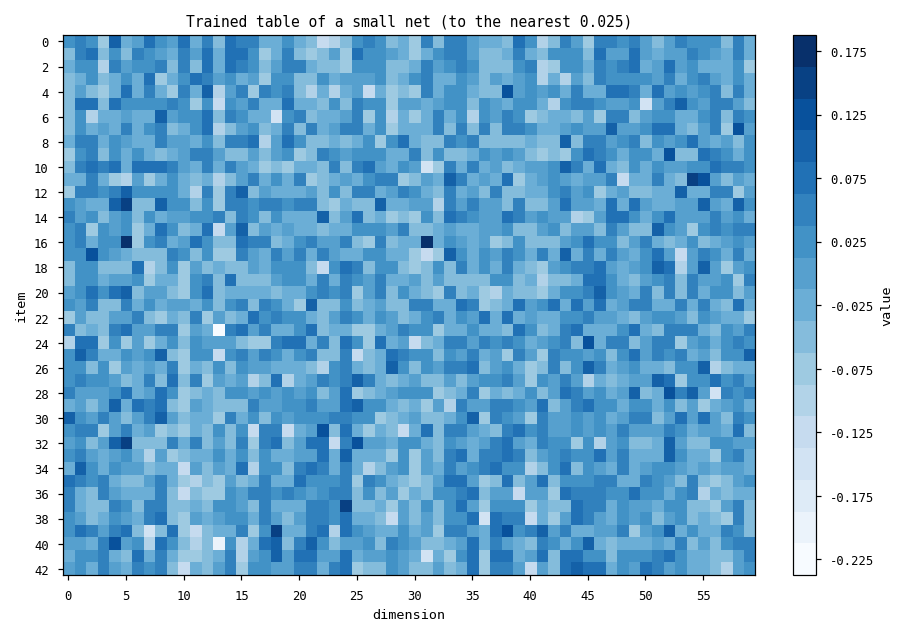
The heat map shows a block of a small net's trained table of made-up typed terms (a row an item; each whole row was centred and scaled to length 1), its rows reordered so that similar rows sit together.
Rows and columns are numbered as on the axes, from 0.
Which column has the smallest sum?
13
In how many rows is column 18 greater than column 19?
17
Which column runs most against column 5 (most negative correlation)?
6
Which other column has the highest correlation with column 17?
21
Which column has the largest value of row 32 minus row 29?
5
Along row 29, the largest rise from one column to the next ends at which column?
34
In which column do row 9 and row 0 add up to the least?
41
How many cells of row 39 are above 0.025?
20
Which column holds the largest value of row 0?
4
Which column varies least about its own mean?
1
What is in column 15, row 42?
-0.075
